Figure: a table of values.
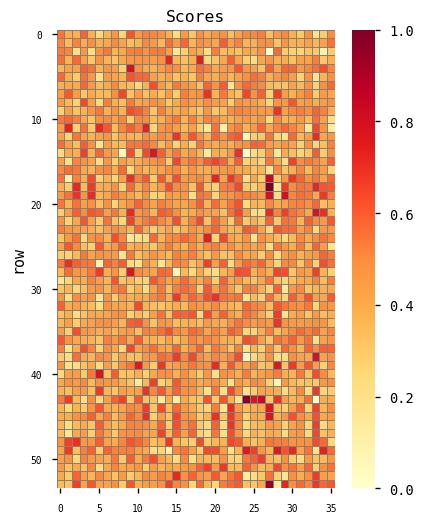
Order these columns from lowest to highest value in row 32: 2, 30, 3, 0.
3, 2, 30, 0
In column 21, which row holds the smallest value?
11
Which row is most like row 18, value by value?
53
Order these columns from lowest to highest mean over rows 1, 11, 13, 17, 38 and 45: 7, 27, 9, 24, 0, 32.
24, 7, 32, 0, 9, 27
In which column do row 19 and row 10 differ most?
27
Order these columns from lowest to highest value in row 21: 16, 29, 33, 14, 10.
16, 10, 14, 29, 33
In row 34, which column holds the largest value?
28
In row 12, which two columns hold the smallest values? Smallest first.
24, 29
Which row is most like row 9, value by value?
34
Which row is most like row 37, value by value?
22
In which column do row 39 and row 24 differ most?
10
